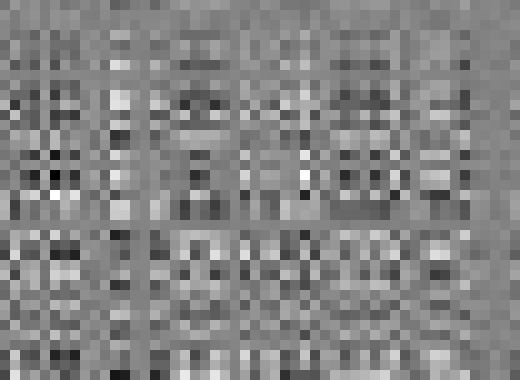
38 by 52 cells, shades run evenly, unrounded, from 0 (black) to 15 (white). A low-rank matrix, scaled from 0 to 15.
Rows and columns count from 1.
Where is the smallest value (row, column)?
18, 6
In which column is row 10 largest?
12
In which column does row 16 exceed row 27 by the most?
31
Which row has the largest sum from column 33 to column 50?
38
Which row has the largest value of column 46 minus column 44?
20
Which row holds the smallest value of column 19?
11
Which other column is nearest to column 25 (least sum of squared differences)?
45
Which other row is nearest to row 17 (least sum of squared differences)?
3
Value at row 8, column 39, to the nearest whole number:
7
